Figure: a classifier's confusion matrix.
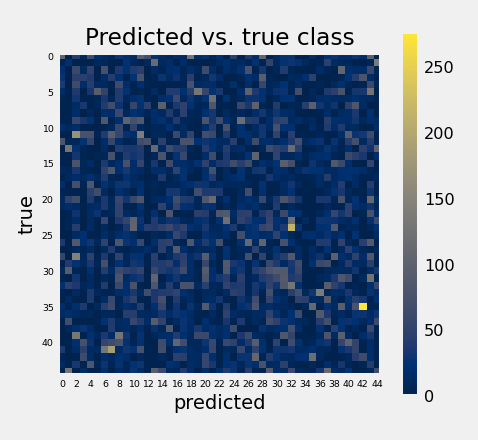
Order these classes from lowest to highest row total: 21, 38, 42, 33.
21, 38, 42, 33
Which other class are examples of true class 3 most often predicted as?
28
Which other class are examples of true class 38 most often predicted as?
15
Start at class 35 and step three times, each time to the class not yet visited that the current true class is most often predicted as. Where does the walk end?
16
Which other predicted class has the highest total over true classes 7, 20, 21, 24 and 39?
32
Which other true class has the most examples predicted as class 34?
7
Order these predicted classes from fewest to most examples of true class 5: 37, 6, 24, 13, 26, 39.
24, 13, 37, 6, 39, 26
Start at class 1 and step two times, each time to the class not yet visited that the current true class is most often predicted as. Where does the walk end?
37
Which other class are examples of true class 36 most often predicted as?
33
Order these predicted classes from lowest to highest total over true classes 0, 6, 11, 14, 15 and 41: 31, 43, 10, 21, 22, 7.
22, 10, 31, 43, 21, 7
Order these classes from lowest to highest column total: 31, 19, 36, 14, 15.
19, 36, 15, 14, 31
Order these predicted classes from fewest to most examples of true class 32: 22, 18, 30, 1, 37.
22, 30, 1, 18, 37
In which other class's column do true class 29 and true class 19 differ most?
23
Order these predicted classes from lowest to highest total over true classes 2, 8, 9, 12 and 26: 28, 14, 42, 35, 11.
35, 42, 14, 28, 11
